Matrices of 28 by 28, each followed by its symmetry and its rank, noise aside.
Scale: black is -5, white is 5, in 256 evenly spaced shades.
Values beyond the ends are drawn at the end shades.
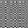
no symmetry, rank one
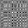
symmetric, rank one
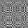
antisymmetric, rank two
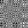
no symmetry, rank three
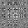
symmetric, rank two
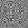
no symmetry, rank three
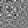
symmetric, rank two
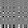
no symmetry, rank one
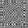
symmetric, rank two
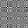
symmetric, rank one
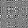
symmetric, rank two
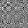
symmetric, rank two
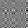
no symmetry, rank one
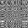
no symmetry, rank three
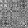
symmetric, rank three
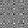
no symmetry, rank two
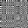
symmetric, rank two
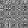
no symmetry, rank two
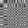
symmetric, rank one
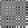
symmetric, rank one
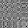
symmetric, rank three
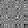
symmetric, rank two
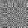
antisymmetric, rank two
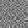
no symmetry, rank three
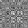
symmetric, rank two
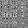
no symmetry, rank three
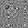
symmetric, rank three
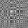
symmetric, rank two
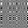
no symmetry, rank one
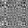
antisymmetric, rank two
